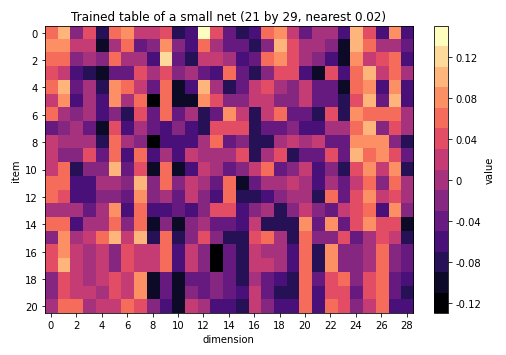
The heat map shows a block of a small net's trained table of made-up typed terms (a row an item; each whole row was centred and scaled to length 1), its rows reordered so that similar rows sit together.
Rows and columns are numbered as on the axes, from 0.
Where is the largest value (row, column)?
0, 12
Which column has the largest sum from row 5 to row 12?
25
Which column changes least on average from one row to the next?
24
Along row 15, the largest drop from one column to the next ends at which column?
8
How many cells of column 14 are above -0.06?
18
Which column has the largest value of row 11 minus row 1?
7
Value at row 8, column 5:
0.06
